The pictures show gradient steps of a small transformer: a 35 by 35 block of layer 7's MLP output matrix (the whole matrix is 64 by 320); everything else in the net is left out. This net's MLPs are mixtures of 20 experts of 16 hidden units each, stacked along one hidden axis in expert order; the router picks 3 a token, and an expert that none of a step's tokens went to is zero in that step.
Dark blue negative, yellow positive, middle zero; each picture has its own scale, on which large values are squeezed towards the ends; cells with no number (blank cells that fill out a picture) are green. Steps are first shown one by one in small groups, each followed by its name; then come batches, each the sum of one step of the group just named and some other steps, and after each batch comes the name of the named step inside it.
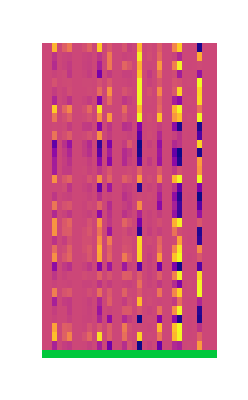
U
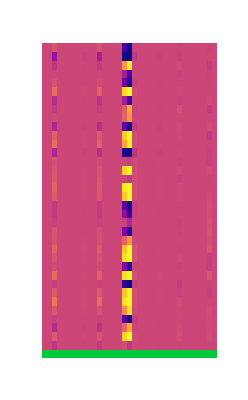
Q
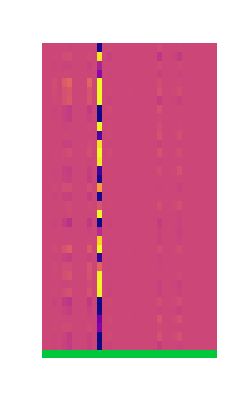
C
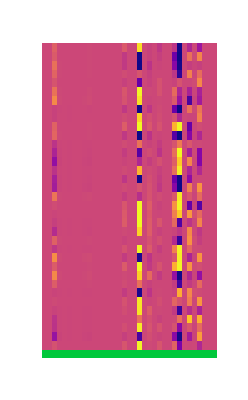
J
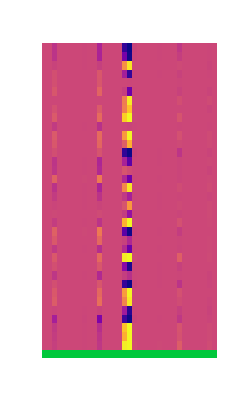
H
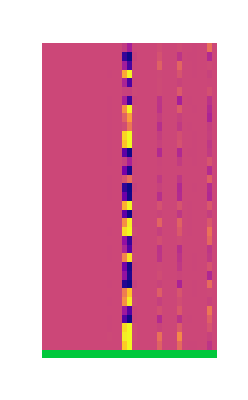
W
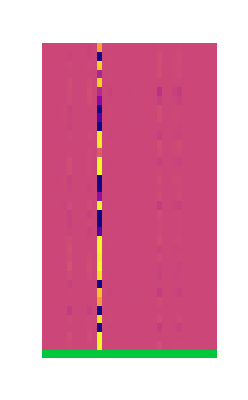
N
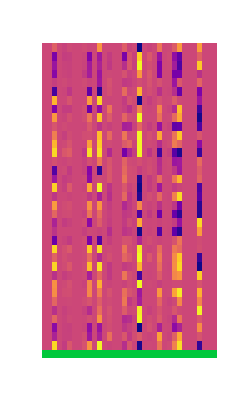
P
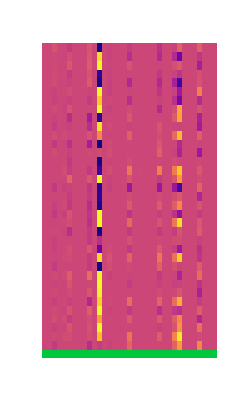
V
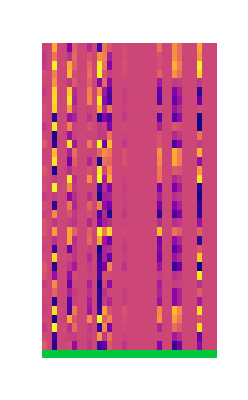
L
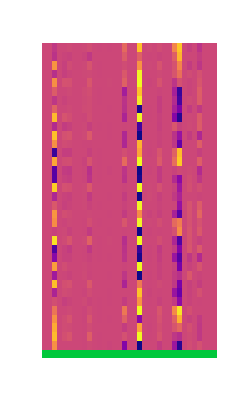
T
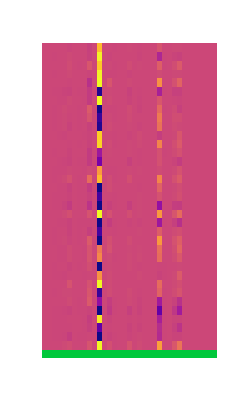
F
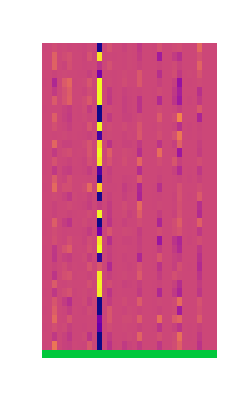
C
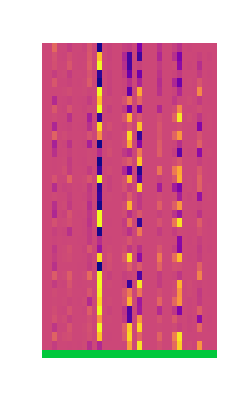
V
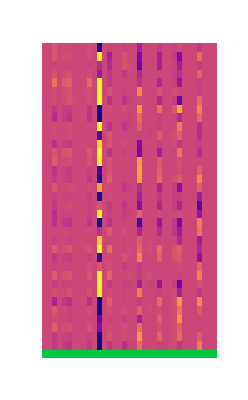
C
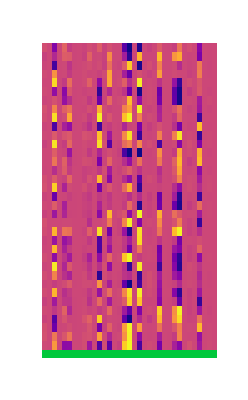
H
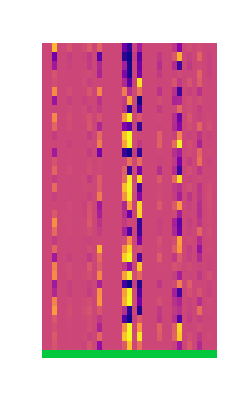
Q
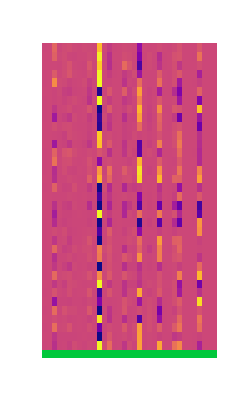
F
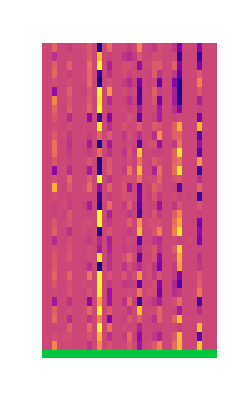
V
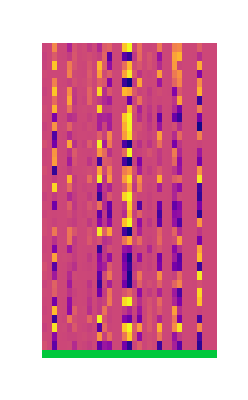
L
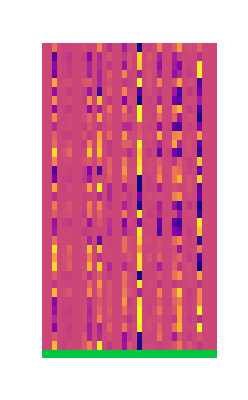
P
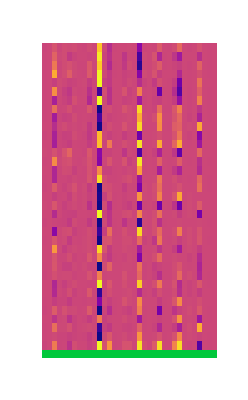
F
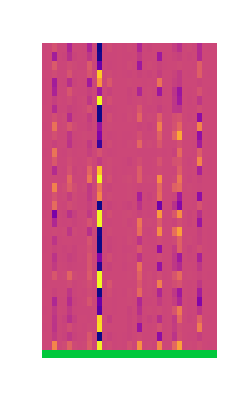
F
